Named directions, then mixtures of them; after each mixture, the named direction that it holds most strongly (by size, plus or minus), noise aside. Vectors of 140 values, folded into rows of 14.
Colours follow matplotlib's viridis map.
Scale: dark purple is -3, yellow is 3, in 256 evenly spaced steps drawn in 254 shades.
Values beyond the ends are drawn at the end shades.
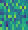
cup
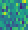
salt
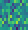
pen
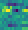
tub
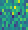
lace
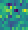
tub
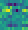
tub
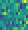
salt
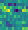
tub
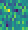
cup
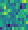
salt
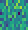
cup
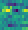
tub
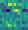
tub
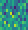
lace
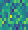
pen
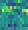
tub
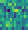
cup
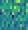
lace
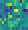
tub
